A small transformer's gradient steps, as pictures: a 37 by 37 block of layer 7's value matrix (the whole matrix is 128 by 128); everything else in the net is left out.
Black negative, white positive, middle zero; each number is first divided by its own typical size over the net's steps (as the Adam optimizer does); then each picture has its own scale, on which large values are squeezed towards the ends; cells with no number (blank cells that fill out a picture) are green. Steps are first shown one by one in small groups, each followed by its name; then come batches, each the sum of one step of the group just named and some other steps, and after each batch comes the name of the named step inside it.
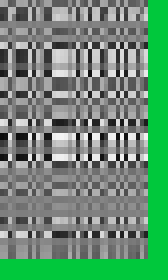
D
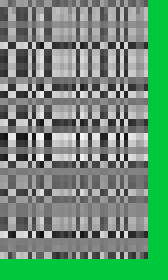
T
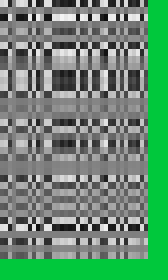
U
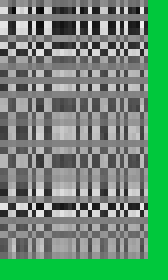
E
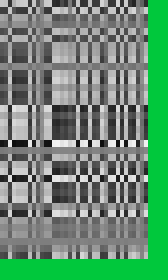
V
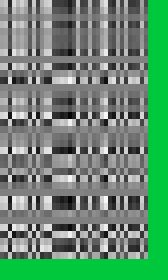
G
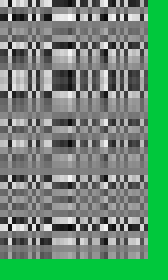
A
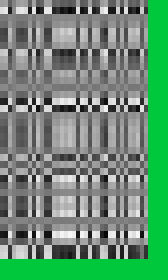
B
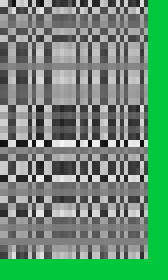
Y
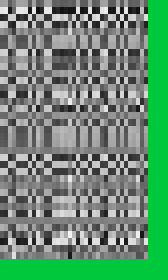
B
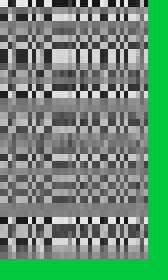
U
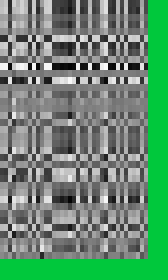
G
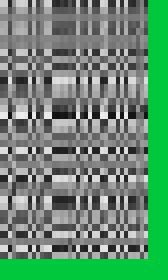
G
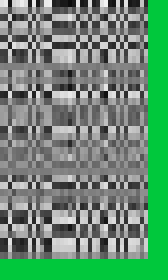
A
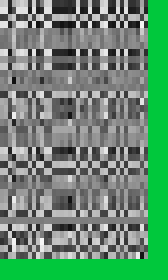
G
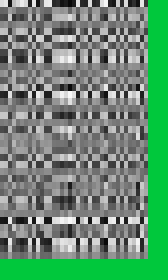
A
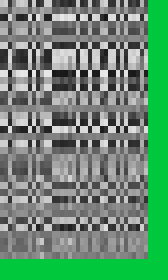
U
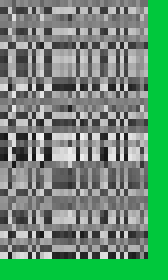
T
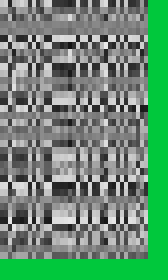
A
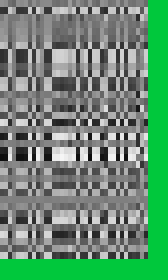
D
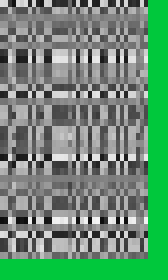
D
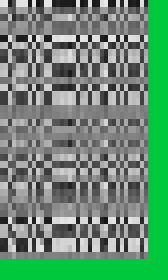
A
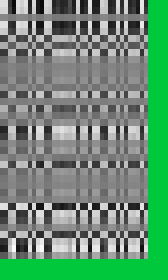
E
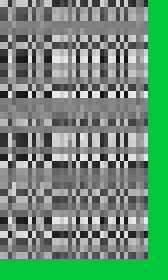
T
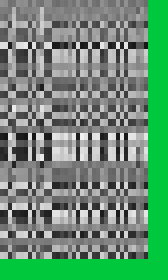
T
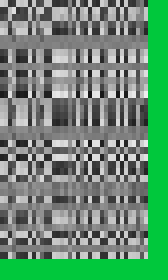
D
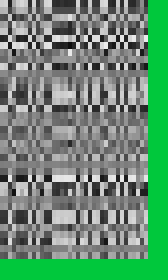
A
